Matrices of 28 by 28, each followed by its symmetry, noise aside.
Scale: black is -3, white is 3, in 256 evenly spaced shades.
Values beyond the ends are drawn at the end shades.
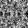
mirrored top to bottom.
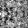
mirrored top to bottom.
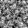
no symmetry.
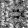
mirrored top to bottom.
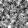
no symmetry.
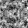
mirrored top to bottom.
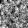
no symmetry.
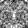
mirrored left to right.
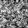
no symmetry.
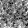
no symmetry.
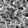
no symmetry.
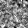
no symmetry.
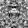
mirrored left to right.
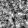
antisymmetric.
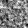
antisymmetric.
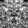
mirrored left to right.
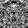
mirrored left to right.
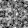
mirrored top to bottom.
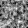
no symmetry.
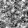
no symmetry.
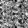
mirrored top to bottom.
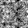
mirrored top to bottom.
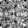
mirrored top to bottom.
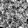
antisymmetric.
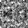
mirrored top to bottom.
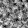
antisymmetric.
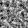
antisymmetric.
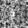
mirrored top to bottom.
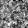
no symmetry.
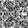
mirrored top to bottom.
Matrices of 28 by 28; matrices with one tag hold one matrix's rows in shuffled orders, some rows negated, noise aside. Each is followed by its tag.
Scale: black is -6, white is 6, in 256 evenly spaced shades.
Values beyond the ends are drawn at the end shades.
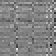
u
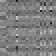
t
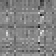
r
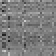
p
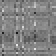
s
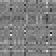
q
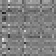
p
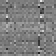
r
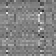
r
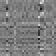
r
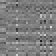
t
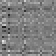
p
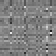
q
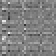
p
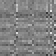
u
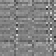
u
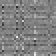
s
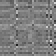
u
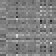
t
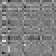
p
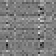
r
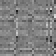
u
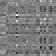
t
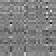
q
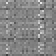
r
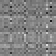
q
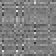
s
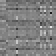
t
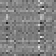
r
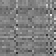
u
